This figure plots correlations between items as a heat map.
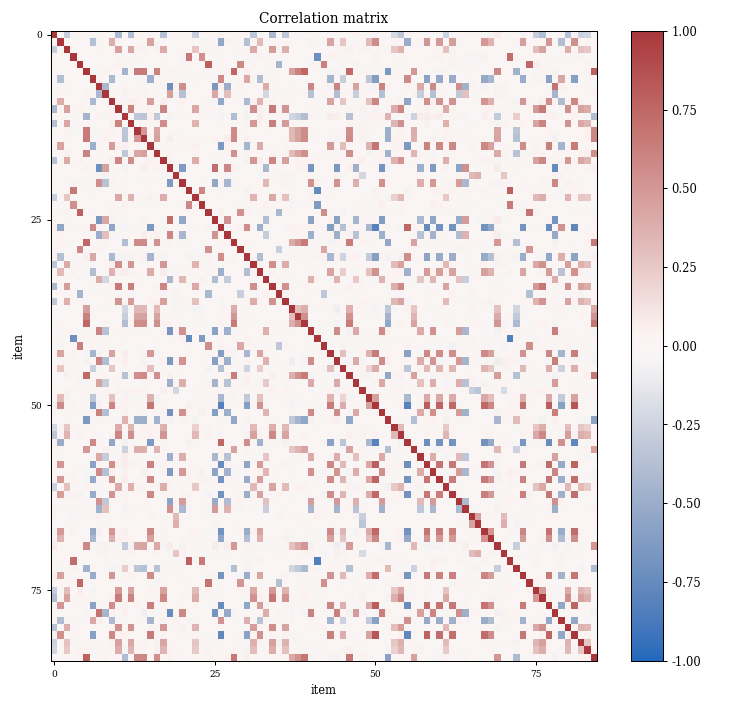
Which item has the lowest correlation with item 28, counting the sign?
52
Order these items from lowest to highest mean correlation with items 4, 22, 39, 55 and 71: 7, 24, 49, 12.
49, 7, 12, 24
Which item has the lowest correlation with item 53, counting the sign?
0
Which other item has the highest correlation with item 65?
66
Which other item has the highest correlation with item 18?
25
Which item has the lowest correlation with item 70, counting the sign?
48
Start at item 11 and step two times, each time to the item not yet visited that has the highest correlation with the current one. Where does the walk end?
72
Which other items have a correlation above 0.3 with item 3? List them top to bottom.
21, 23, 71
